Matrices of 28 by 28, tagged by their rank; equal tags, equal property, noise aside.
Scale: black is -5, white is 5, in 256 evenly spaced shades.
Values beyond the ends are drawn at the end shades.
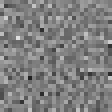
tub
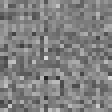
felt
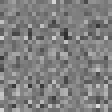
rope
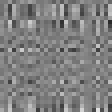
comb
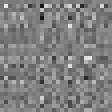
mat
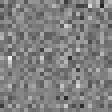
rope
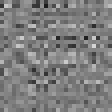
mat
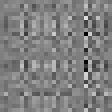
comb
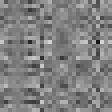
comb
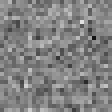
tub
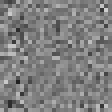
felt
